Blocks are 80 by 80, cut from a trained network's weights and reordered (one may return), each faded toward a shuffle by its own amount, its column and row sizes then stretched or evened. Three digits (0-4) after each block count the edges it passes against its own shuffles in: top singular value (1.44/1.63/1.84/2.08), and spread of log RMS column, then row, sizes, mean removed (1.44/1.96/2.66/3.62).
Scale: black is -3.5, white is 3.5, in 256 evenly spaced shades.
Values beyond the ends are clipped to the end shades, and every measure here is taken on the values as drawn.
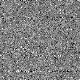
0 1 2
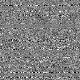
2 0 3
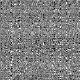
1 3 1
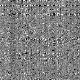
2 1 3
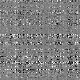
2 2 4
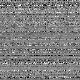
3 0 4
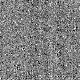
0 0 1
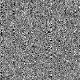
0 2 0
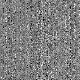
0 3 0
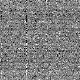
1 2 0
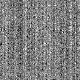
4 1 2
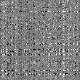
3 2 3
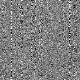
1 3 0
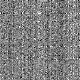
3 1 2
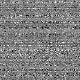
2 1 3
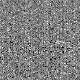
0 1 2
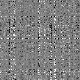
2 3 3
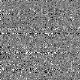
1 2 3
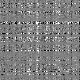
4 2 4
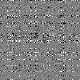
2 3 4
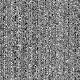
2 2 0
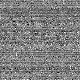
3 0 1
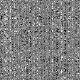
2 3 2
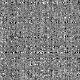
2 1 3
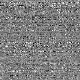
0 0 3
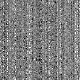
4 3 1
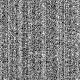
4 0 0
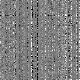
4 4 1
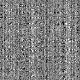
4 1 2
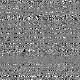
0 1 4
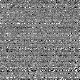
2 1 3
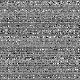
3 1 3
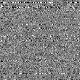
2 0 3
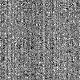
3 0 2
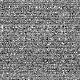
3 1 1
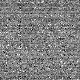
1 1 1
